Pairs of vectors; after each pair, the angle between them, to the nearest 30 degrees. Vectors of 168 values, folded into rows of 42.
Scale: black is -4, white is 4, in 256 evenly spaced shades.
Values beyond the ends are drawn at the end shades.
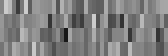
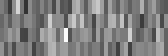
150 degrees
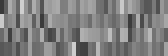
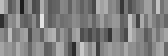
150 degrees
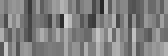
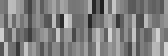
30 degrees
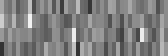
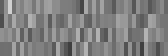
90 degrees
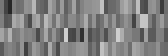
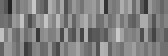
30 degrees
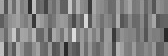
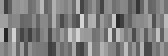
90 degrees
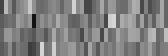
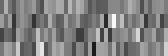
60 degrees
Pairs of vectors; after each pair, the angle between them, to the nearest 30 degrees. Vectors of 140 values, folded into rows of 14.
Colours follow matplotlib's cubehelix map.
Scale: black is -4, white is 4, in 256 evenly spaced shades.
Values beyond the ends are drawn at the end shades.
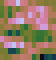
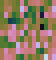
120 degrees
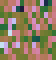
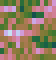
60 degrees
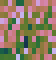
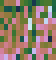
120 degrees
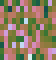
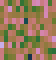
150 degrees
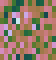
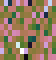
90 degrees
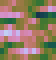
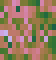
60 degrees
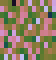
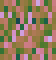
90 degrees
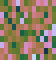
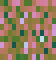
30 degrees
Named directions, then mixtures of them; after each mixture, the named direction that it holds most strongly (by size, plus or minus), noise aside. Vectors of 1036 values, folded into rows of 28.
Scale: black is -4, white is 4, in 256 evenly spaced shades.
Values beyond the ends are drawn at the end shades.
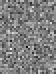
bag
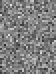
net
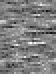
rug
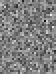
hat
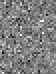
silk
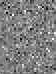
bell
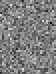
net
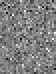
bell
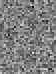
net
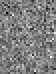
bell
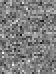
silk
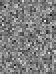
hat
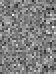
hat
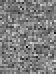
bag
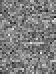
net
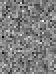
silk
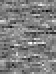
rug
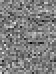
net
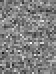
silk
